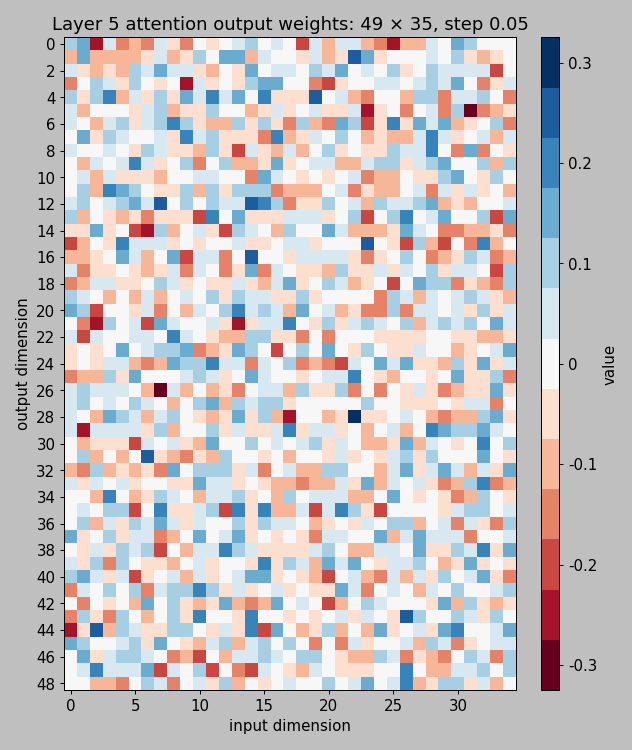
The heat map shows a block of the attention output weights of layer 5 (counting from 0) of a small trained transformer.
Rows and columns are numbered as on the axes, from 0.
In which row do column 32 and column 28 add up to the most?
29
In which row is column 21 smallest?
24
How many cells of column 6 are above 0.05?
6
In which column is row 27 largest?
11
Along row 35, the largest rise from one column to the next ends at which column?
13
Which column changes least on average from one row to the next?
28
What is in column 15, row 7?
-0.15
